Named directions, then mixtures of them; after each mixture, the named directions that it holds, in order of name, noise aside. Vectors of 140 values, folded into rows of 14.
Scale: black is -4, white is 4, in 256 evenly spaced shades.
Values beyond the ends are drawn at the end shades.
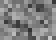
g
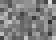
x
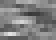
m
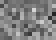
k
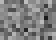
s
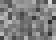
x.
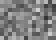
s, x.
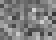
k.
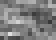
m, x.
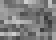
m, s, x.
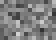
g, k.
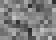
g.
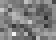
g, m, s.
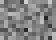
s.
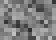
g.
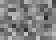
g, s.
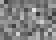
k, s.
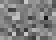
g, k, s.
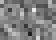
g, k, s.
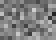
k.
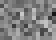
k.
